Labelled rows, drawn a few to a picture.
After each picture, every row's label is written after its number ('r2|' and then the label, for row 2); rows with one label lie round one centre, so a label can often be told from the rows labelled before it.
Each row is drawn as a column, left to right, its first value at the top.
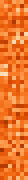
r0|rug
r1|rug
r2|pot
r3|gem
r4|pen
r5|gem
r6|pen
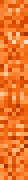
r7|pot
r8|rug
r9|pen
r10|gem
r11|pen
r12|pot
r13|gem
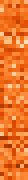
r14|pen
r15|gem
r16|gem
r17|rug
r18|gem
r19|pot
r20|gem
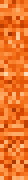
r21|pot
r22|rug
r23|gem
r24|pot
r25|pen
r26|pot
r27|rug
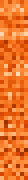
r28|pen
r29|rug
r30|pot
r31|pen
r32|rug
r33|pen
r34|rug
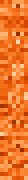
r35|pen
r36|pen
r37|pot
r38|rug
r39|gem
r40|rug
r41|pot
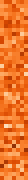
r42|rug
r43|pot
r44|pot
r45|gem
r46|pot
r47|pen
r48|rug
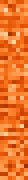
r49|pen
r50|pen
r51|gem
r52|gem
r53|pen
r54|pot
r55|rug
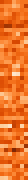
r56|pot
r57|pot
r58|pot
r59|rug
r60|rug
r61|pot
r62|gem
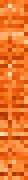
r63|pen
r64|pen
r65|rug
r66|pen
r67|pen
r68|pen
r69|gem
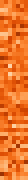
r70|pen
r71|pen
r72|rug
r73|pot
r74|gem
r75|pot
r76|pot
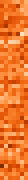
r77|gem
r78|pot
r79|gem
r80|gem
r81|gem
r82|pen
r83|rug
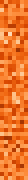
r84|pen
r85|gem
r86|pen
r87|pot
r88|gem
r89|rug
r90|pot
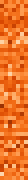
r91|gem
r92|pot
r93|rug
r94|pot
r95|gem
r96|pen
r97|gem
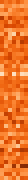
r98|rug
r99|pot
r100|pen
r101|rug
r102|pot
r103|rug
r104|rug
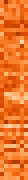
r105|pen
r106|pot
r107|pot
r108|pot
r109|pot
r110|gem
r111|pot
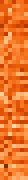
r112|pot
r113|gem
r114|pen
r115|pot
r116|pot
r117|pot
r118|pot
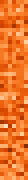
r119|pot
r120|pot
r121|rug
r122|pot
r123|pen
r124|pen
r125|gem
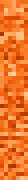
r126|gem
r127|pen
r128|rug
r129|rug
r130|pen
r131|pen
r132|pot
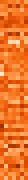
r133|rug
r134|pot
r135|gem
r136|gem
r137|gem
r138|pen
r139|gem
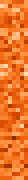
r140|rug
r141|rug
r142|gem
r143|pen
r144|pen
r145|pot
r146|rug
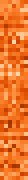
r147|rug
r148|pot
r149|rug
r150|gem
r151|rug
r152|pen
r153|pen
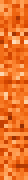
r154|rug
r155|pot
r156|pen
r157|gem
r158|gem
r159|rug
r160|gem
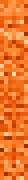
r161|rug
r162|pen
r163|pen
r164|rug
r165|pen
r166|pen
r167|gem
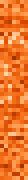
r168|gem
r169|rug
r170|gem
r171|pen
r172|pen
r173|gem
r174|pot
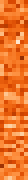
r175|rug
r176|pot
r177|pot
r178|pot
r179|gem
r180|pen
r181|pot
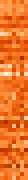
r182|rug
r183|rug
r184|rug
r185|pot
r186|rug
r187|pen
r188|rug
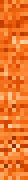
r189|pot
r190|rug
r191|pot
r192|gem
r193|pot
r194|gem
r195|gem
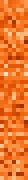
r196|pot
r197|rug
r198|pen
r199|pot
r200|pen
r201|pen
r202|rug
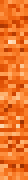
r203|pot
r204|pot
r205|gem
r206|gem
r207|pot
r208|rug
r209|gem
